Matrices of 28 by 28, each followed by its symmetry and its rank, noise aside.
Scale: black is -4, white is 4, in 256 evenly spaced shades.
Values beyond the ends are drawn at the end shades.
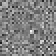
symmetric, rank four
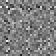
symmetric, rank five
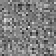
antisymmetric, rank six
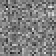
no symmetry, rank six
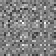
symmetric, rank four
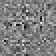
no symmetry, rank six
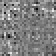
symmetric, rank four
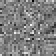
no symmetry, rank six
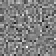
antisymmetric, rank six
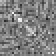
symmetric, rank six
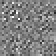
symmetric, rank six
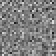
no symmetry, rank five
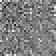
symmetric, rank six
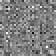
symmetric, rank six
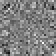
symmetric, rank six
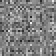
no symmetry, rank four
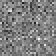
symmetric, rank six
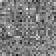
symmetric, rank six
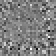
antisymmetric, rank six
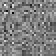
symmetric, rank five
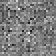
no symmetry, rank six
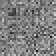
symmetric, rank six
